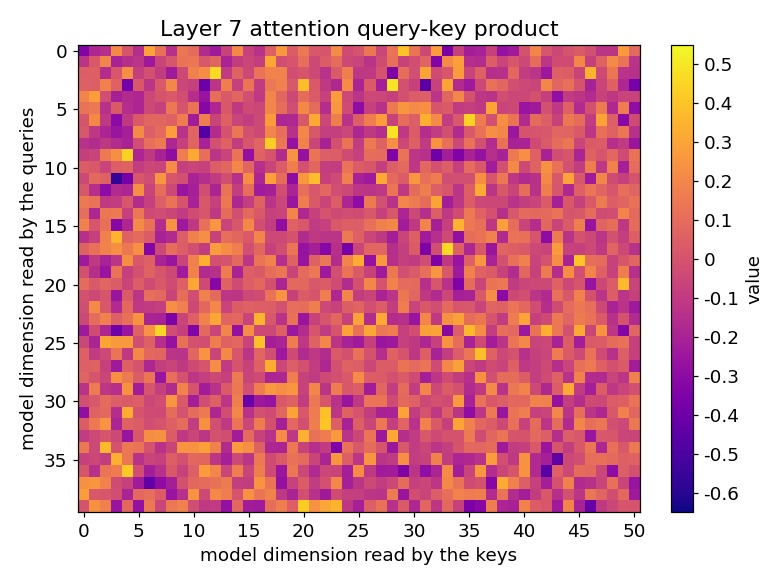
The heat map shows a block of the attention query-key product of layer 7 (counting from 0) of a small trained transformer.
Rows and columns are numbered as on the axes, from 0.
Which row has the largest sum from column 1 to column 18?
34
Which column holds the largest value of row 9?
4
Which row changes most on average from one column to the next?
24
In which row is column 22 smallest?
17
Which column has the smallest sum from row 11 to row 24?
3
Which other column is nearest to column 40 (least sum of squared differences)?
19
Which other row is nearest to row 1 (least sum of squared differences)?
27
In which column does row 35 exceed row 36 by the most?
29
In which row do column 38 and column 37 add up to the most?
7
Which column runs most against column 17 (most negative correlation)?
50
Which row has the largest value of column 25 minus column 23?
18
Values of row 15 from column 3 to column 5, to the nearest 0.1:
-0.3 -0.2 0.2
